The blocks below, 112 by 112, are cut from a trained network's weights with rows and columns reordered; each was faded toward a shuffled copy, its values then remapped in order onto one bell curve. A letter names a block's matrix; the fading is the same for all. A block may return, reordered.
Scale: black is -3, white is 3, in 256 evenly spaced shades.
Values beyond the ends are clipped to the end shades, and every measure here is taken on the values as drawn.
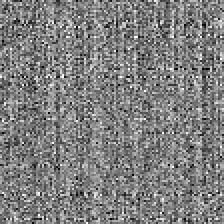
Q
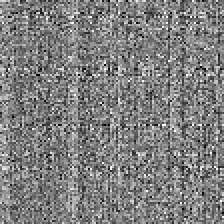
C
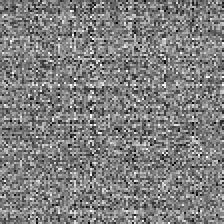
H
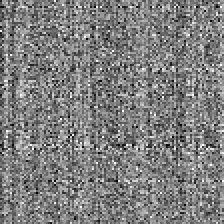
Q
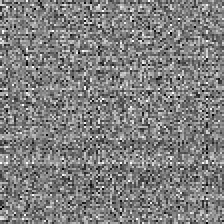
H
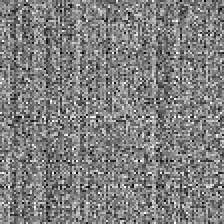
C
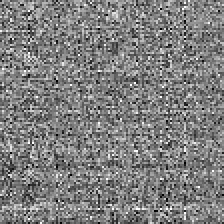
H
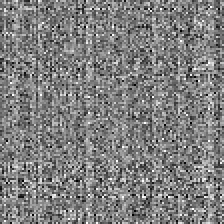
Q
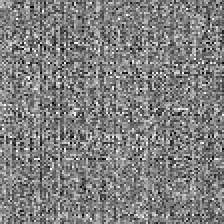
Q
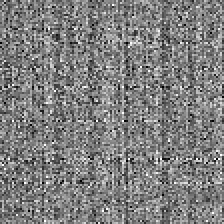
C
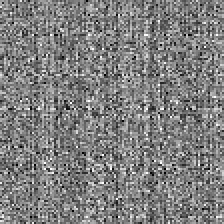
Q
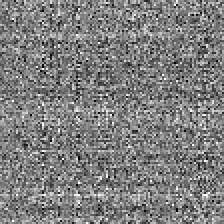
H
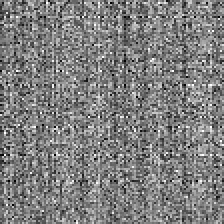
C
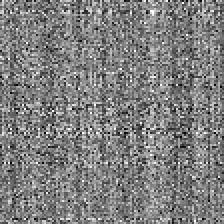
Q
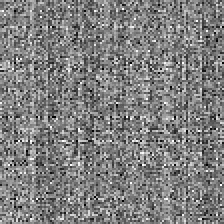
Q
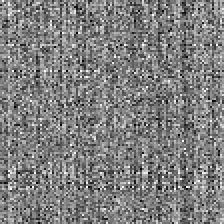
C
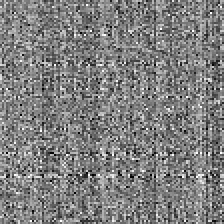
C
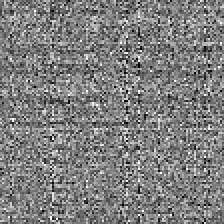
H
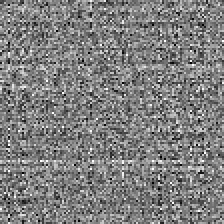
H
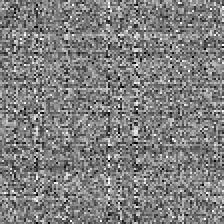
H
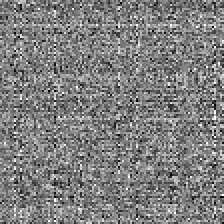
H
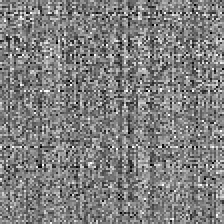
C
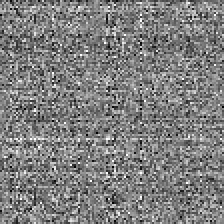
H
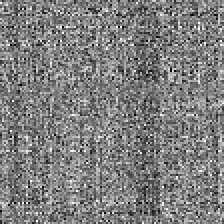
Q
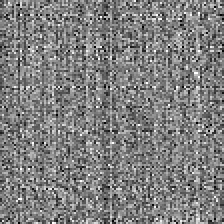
Q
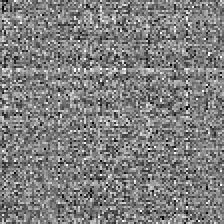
H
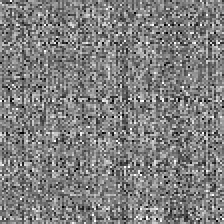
Q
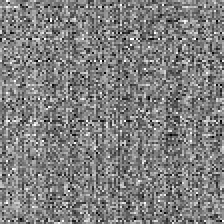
Q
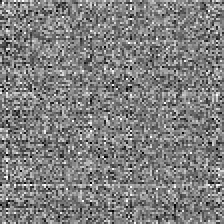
H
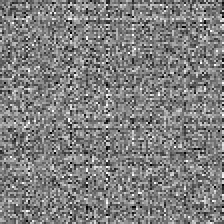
H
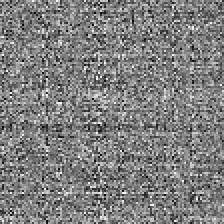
H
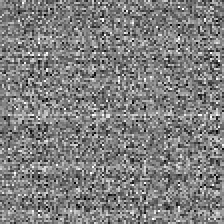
H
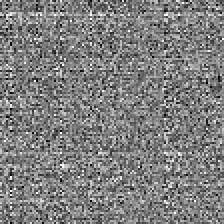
H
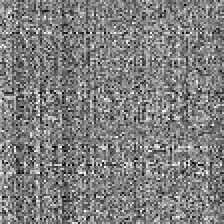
C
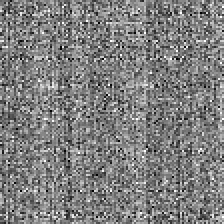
Q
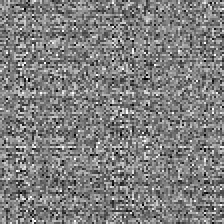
H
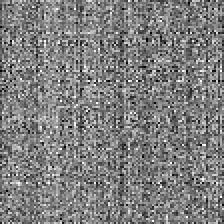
C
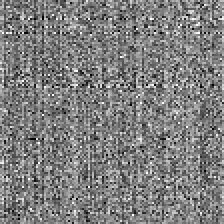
C
